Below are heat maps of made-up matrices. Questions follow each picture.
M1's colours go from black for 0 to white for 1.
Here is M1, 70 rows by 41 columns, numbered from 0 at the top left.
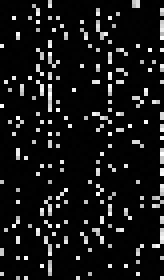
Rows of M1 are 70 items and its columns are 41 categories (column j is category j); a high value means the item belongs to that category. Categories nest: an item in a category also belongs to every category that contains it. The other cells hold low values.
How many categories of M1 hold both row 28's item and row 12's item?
5
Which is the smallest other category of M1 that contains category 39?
38
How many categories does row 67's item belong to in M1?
1
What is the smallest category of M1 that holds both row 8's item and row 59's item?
21
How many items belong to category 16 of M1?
8
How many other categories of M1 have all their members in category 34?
4
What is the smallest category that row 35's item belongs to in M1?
8
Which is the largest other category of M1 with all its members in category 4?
25
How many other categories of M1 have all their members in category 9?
7
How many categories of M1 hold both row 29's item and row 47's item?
4
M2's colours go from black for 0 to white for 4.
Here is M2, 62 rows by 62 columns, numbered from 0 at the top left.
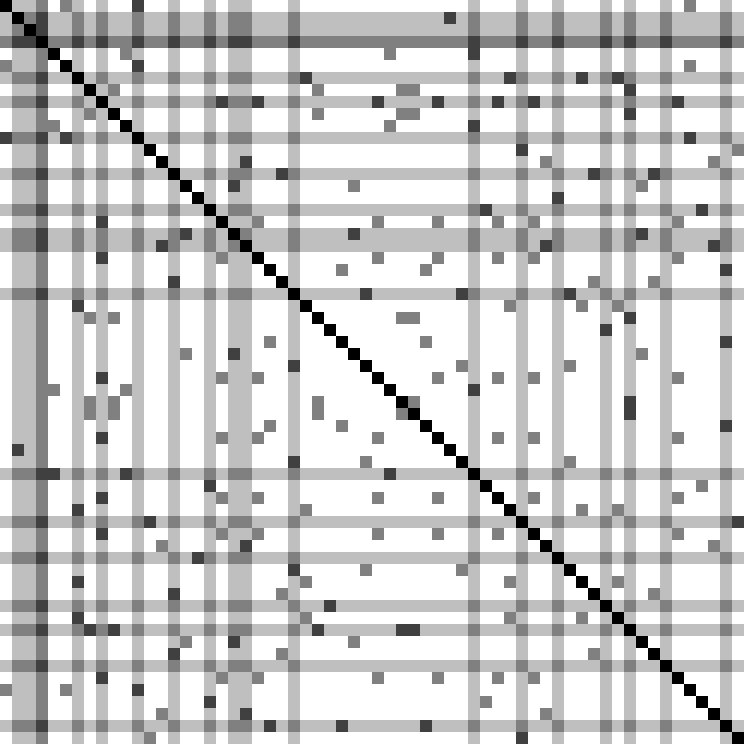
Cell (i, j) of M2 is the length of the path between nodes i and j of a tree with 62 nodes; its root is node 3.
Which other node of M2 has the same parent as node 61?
12
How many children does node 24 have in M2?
3
